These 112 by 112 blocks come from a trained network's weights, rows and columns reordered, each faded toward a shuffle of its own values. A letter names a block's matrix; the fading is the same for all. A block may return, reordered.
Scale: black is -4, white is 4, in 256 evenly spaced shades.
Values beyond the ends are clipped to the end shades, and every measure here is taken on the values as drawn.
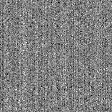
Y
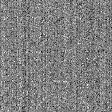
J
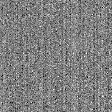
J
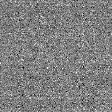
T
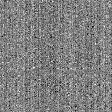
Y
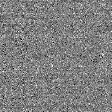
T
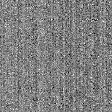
Y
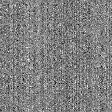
Y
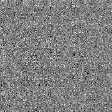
T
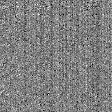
J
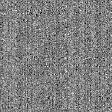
J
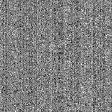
J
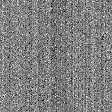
Y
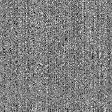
J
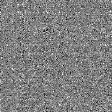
T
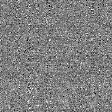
T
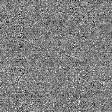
T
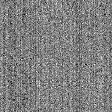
Y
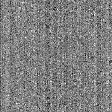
Y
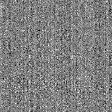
J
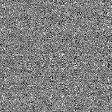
T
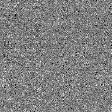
T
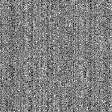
J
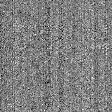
J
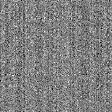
J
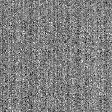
Y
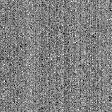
J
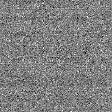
T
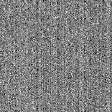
J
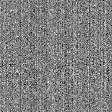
Y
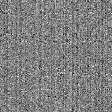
J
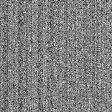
Y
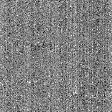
J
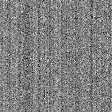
Y
